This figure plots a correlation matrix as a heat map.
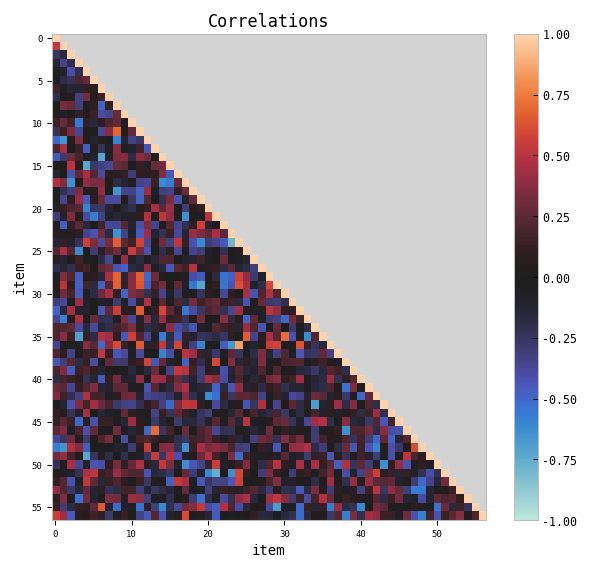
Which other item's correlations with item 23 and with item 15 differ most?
8
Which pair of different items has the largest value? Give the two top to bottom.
24, 36
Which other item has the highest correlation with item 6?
55
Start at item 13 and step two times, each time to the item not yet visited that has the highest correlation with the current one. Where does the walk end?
49
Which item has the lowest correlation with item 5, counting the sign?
21
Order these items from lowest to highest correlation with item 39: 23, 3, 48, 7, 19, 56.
48, 19, 23, 7, 3, 56
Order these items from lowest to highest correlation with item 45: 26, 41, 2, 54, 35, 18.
41, 18, 26, 2, 54, 35
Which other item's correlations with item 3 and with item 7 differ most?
35
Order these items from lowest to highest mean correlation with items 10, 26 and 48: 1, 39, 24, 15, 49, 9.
39, 1, 24, 49, 9, 15
